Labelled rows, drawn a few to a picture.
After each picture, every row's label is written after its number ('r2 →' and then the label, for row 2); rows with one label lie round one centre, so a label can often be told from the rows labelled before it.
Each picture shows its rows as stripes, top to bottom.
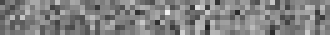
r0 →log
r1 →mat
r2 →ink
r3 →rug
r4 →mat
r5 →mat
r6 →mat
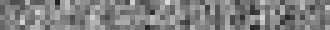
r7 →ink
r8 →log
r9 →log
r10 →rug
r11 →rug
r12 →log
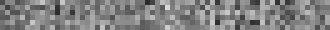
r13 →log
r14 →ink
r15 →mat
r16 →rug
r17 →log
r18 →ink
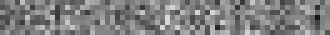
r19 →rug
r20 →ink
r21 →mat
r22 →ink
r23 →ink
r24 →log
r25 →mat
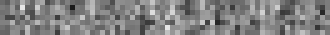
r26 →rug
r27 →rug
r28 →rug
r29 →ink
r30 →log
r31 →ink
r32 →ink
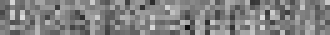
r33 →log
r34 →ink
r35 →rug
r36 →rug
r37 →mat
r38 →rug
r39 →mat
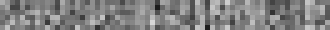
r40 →mat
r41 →mat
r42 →mat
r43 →rug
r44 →rug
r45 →mat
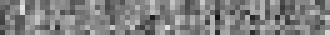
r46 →rug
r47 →rug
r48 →rug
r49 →log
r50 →log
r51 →ink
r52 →log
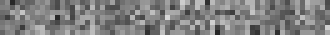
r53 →mat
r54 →mat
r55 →rug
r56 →ink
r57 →mat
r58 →log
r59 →log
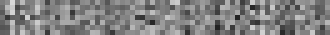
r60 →rug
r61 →log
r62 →rug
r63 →ink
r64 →log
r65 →rug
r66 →rug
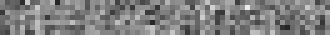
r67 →ink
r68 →mat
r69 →log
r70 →rug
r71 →log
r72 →rug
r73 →rug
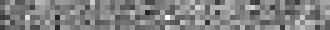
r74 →log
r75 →mat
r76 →log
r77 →ink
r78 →mat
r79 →ink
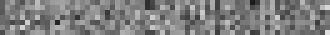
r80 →log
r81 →log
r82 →rug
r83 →rug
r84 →ink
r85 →rug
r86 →log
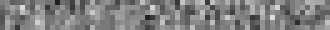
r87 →mat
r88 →rug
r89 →rug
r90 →log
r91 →log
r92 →log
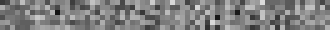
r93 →rug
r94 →mat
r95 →ink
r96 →log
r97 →mat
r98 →log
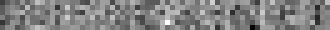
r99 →log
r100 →ink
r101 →rug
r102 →ink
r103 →ink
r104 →log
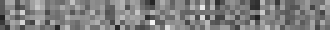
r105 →log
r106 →log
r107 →rug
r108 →log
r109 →rug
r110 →ink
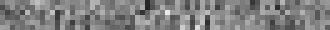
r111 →log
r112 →log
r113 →ink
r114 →mat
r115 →mat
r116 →mat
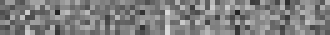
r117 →log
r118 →mat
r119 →ink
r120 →rug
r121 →mat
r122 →ink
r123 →ink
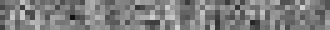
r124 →rug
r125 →ink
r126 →rug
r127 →rug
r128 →log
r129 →log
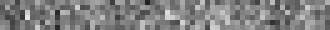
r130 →log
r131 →mat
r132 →ink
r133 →ink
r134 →mat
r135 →mat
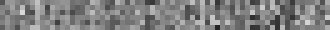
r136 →log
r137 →rug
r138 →rug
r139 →log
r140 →mat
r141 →log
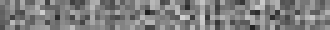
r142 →rug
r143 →rug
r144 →log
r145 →mat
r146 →rug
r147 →log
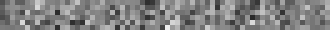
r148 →log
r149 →log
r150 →ink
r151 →log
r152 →rug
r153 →ink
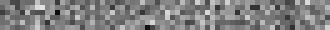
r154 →mat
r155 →log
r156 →ink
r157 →mat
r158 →rug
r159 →log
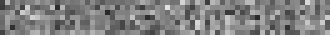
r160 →mat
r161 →ink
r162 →rug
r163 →log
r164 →mat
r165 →mat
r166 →log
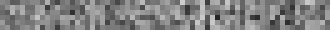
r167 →mat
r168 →rug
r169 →rug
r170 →log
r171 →mat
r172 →mat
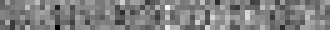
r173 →log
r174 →ink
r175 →mat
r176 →mat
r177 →mat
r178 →ink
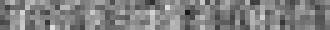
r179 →log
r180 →ink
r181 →rug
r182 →rug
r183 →rug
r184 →rug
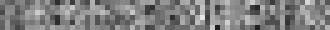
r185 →mat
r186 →log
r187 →log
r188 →mat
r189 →mat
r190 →log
